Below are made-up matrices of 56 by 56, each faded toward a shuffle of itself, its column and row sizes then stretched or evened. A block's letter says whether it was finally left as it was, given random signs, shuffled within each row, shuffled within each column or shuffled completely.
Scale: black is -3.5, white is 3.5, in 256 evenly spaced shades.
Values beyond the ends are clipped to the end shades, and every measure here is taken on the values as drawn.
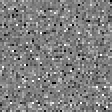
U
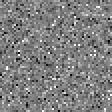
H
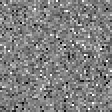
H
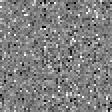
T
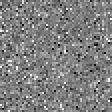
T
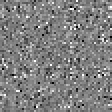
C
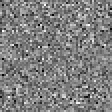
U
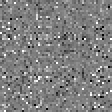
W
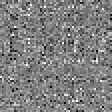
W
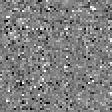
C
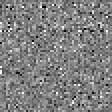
C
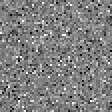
H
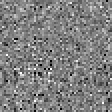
W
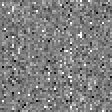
T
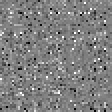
W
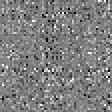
W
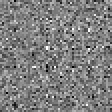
C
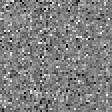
T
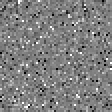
H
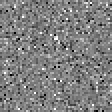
H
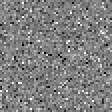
H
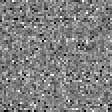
U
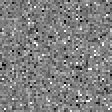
T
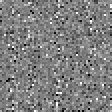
T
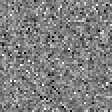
H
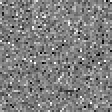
H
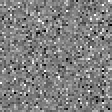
T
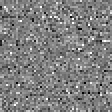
U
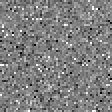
H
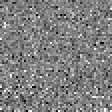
U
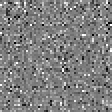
W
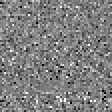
U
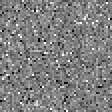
H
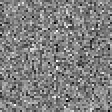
T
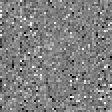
T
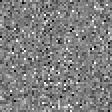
T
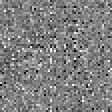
W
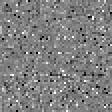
U
